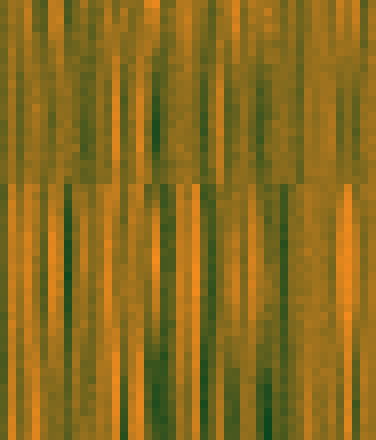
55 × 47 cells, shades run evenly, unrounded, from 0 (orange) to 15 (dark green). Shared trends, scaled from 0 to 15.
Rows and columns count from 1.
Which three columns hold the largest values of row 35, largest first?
9, 36, 27
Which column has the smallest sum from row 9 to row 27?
15
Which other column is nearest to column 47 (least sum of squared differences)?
40
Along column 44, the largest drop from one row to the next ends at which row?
24
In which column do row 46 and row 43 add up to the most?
26
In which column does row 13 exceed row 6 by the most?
20
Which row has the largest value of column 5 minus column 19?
1
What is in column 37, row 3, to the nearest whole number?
6
